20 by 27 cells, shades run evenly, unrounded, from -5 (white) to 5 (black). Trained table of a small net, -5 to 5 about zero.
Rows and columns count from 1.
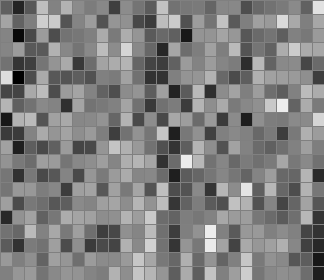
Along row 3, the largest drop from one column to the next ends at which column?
17
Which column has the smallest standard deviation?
11
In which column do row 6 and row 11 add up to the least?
1
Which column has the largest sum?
2
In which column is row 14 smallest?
21
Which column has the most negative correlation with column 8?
18
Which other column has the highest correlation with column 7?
3
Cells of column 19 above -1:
14
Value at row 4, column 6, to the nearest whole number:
0
